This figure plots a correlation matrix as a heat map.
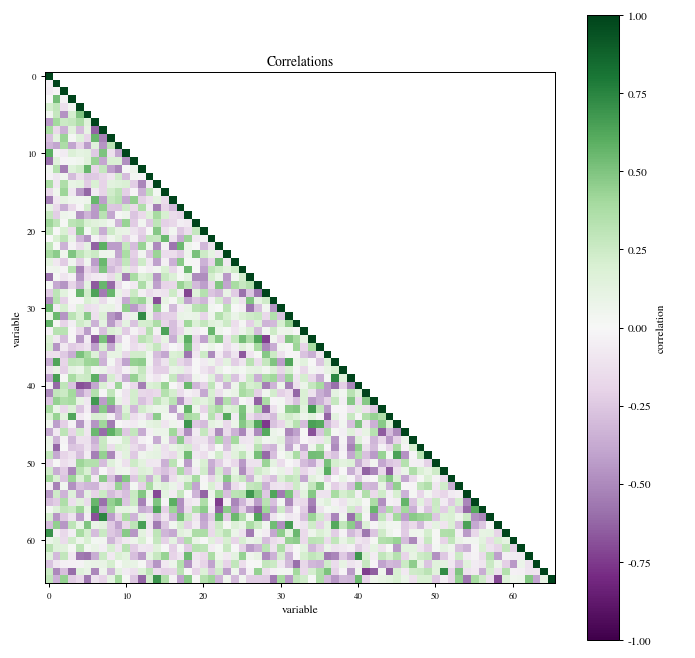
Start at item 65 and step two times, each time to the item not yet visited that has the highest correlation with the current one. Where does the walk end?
56
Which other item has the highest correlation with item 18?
45
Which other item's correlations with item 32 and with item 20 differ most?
34
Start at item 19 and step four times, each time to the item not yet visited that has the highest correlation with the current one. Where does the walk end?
1
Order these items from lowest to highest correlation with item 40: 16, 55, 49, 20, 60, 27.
20, 60, 16, 55, 27, 49
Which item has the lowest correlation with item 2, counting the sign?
12
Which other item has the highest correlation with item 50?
36
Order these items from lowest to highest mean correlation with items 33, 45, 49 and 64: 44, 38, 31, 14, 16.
16, 44, 38, 14, 31
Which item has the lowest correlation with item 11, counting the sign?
0
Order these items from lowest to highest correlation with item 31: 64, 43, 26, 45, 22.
64, 45, 26, 22, 43
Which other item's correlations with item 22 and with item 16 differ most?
55
